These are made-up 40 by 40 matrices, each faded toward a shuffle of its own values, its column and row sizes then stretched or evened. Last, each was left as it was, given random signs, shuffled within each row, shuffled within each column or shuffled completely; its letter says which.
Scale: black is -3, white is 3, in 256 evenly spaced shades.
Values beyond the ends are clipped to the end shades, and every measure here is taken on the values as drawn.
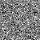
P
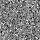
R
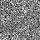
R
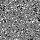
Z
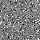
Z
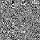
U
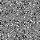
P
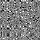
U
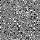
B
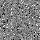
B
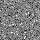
R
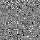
U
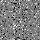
P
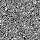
R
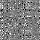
U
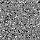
Z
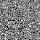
U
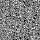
B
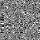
U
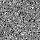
Z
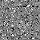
P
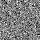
R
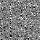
B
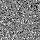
R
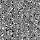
B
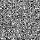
P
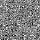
P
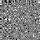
U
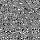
Z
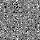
P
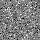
R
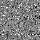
Z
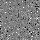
B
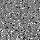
Z
